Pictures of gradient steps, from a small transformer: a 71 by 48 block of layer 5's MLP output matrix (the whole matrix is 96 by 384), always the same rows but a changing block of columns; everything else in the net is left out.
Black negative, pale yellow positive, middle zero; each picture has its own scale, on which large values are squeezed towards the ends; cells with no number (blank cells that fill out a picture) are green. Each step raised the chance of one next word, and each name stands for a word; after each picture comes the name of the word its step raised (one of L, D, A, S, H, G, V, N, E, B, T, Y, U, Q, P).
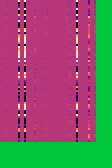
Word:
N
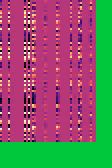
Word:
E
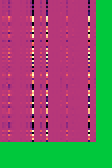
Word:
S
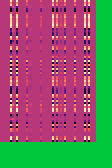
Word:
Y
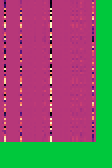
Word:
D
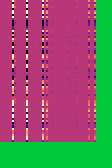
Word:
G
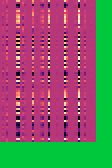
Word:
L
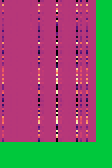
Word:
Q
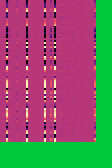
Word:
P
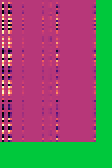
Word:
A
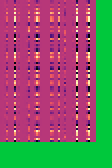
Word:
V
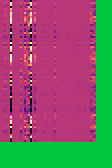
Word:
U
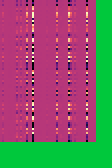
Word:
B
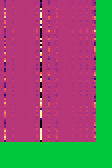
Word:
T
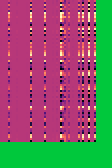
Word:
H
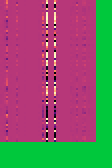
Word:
A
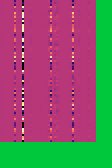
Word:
B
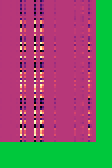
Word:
E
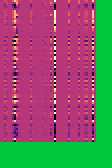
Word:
L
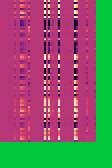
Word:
G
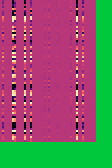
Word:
S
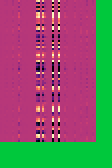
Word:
H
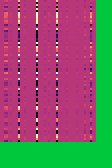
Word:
H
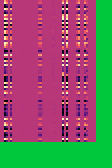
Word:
A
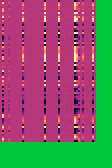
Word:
U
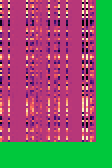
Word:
G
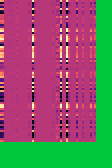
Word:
N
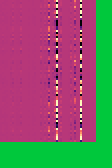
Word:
G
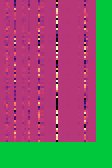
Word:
E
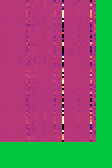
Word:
Q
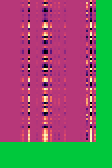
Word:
D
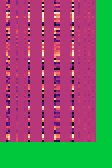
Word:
H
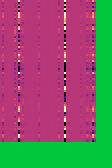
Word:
H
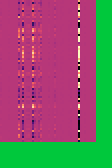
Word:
N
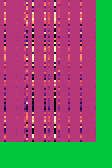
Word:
U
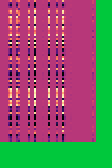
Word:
L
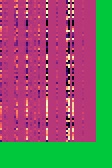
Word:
G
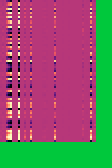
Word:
T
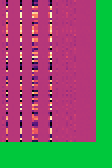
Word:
B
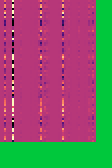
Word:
G
